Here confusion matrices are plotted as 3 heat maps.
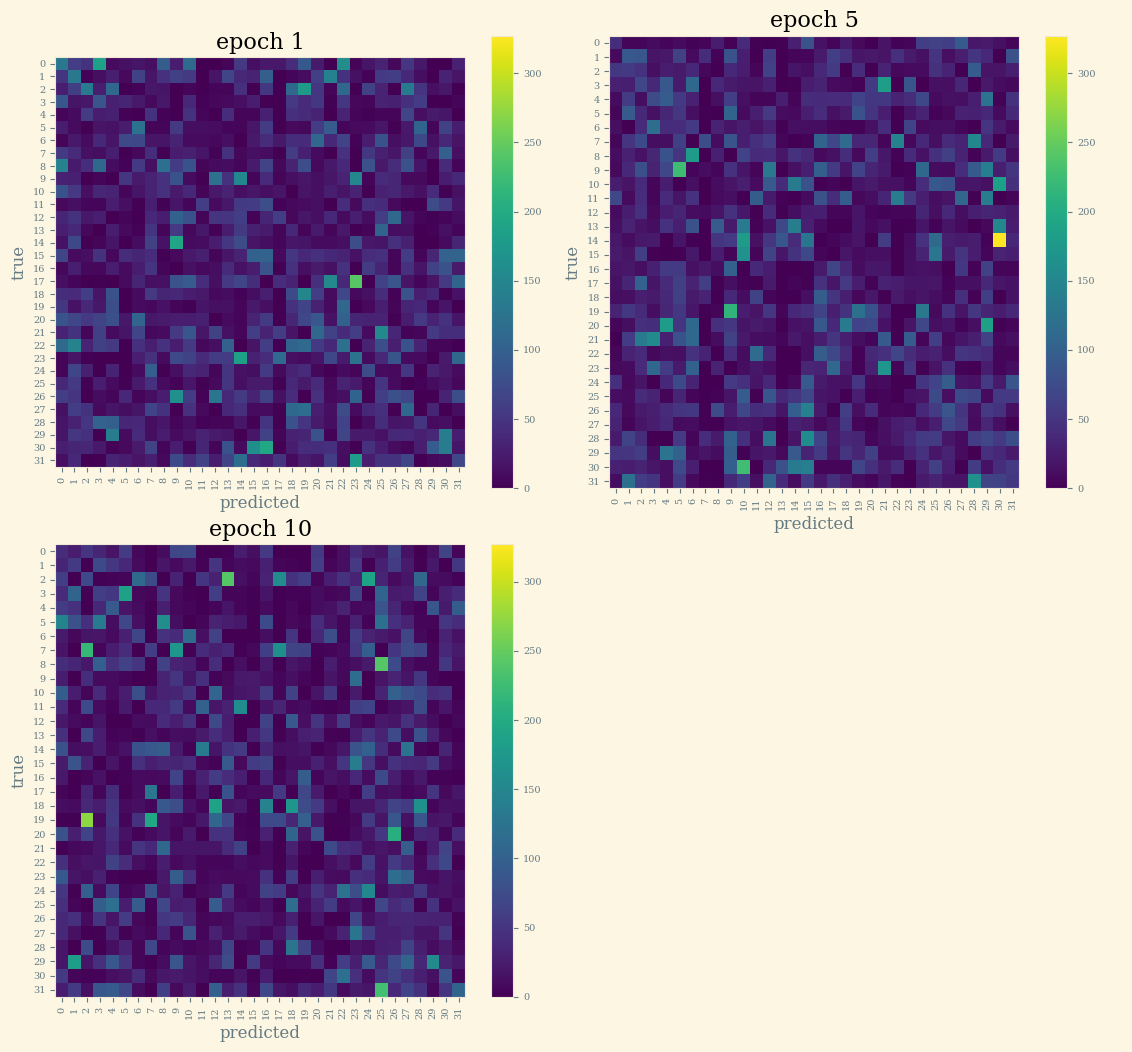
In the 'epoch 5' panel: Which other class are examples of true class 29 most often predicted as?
4
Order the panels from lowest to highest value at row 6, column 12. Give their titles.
epoch 1, epoch 5, epoch 10
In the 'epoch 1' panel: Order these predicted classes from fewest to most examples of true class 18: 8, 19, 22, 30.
30, 8, 22, 19
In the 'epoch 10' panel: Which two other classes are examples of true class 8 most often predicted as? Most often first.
25, 3
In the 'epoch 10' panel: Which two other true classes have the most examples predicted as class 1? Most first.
29, 3
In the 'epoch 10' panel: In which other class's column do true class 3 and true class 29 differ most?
5
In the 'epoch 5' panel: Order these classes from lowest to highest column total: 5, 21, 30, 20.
20, 21, 30, 5
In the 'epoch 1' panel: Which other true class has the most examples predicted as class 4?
29
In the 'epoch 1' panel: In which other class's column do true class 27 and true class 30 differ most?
16
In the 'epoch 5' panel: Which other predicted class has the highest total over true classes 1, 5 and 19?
9
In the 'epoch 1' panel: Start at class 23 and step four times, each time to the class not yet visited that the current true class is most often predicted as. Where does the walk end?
26
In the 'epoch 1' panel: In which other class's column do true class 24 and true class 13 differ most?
25
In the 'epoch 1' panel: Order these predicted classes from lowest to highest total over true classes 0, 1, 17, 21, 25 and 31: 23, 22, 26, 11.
11, 26, 22, 23
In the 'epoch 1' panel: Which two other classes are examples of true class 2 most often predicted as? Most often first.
19, 27
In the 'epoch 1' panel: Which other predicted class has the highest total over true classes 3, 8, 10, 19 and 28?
0
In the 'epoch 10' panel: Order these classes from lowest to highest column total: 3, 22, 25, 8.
22, 3, 8, 25
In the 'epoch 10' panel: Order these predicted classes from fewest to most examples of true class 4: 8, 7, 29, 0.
7, 8, 0, 29
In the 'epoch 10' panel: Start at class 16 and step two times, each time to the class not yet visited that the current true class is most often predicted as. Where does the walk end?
2
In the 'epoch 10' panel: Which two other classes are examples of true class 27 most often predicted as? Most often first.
23, 10
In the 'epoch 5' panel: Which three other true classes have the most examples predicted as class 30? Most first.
14, 10, 13
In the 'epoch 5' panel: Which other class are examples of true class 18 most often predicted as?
16
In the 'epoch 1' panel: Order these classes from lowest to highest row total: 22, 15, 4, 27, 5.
4, 5, 27, 15, 22
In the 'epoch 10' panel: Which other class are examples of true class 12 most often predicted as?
18
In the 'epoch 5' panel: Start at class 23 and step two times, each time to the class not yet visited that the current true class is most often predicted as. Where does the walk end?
3
